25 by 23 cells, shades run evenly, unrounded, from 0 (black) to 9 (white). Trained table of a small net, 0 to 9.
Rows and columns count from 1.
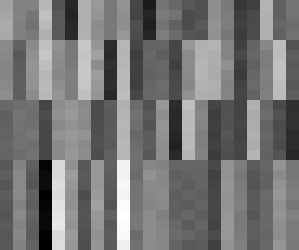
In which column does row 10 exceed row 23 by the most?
4
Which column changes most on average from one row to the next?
22
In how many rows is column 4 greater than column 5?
10
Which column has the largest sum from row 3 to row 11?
7
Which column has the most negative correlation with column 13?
17
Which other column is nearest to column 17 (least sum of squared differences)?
1
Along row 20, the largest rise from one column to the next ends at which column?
5
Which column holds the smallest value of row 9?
9
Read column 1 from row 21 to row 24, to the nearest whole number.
3 3 3 3
